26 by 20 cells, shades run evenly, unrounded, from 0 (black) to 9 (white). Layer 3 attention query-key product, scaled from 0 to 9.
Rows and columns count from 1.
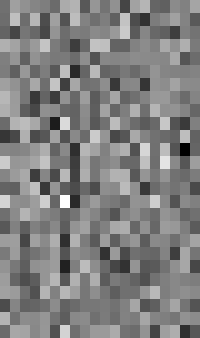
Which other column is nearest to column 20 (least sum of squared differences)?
16
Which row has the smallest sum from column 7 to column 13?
21
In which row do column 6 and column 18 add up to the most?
7
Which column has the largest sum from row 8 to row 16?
17
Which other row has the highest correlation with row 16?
6
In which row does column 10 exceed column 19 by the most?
12
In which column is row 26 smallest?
19
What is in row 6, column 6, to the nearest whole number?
3
